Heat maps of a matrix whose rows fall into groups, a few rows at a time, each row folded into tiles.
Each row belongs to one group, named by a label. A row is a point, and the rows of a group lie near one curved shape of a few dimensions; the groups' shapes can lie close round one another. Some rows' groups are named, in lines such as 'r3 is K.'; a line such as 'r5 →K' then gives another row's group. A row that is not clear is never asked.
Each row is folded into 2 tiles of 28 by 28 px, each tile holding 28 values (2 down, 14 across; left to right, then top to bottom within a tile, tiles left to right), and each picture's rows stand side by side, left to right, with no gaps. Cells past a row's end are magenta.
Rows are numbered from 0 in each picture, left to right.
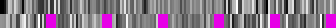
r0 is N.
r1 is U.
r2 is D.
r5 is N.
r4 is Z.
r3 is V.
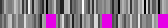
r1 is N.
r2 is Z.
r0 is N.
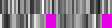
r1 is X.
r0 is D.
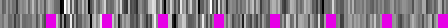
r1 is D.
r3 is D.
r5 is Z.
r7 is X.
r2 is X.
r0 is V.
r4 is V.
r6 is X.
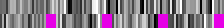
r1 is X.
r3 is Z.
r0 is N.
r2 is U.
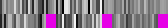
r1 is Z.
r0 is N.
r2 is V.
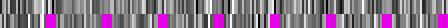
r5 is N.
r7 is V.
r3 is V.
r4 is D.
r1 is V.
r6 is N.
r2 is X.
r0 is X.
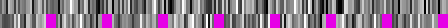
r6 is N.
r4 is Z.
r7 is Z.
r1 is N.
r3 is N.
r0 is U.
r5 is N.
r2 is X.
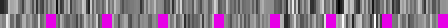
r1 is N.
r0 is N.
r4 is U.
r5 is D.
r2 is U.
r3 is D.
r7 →N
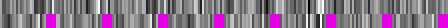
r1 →V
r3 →N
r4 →Z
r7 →N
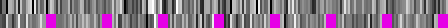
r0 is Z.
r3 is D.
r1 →U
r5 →D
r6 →D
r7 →N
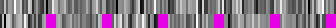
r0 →N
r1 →X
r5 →V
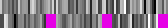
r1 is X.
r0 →V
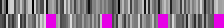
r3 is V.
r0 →Z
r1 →D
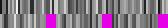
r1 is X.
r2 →N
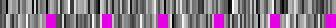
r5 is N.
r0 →Z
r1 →Z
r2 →X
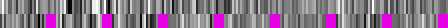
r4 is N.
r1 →X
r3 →U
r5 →V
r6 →D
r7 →U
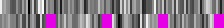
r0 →V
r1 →U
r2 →D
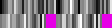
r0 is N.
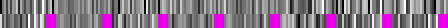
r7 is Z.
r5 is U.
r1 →V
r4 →V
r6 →Z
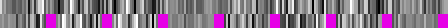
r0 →V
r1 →N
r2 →N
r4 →N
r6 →N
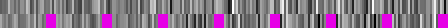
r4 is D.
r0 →V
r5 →D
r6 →D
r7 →X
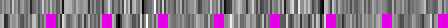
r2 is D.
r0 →D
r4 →N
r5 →Z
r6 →U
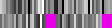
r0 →V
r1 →Z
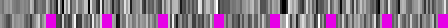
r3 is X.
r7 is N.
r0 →X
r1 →Z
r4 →V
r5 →N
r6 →Z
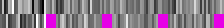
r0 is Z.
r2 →X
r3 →N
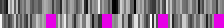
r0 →D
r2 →N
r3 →D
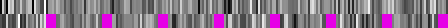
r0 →Z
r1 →V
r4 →N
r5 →V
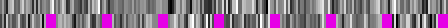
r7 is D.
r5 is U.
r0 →N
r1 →U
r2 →X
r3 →N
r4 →Z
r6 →X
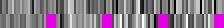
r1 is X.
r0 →N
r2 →U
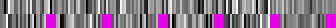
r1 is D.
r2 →D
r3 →D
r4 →Z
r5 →D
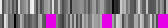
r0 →V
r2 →N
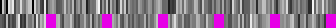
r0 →Z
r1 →V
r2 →D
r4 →U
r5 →U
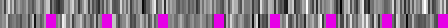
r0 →D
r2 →V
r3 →U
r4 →D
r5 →N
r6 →U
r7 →V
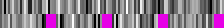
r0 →U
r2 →N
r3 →Z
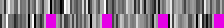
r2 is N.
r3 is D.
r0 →D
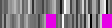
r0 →N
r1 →D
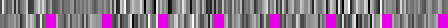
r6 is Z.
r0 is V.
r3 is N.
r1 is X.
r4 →V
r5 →N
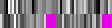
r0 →D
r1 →Z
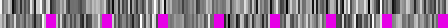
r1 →X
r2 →X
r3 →V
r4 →N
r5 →Z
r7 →N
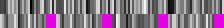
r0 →V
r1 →V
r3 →N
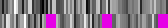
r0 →N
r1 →V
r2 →V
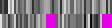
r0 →D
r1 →D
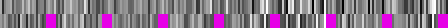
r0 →V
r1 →N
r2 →V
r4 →V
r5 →Z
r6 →Z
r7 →V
